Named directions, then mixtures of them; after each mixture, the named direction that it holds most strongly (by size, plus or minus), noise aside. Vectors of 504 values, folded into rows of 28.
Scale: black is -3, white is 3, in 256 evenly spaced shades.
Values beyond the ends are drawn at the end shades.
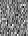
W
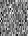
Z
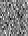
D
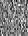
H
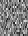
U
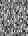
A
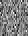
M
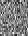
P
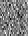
D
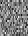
A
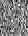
H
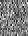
W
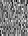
H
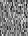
H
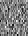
W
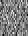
M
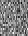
P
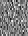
H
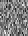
U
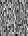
P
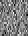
M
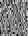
Z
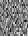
U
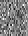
D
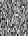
W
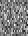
A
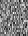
U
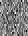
M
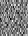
D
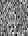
P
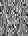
M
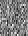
W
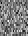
A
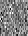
Z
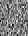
W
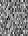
U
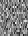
U
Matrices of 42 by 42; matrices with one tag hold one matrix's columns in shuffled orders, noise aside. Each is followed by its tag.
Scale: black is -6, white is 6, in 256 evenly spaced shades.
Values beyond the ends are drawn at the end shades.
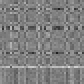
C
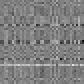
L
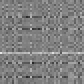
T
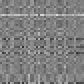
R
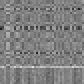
C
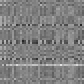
L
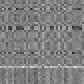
C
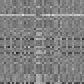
R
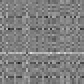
T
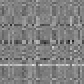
L
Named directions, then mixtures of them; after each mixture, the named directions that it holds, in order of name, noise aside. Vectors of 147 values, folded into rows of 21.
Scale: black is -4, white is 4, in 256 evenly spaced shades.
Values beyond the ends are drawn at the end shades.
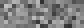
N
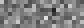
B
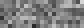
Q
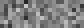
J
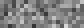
J, Q.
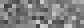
N.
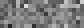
J, Q.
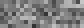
Q.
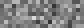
N, Q.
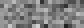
N, Q.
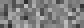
J.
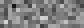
B, J, N.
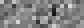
B, N, Q.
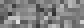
B, Q.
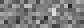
B, N.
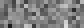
J, Q.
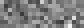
B, N.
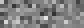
B, J, N.
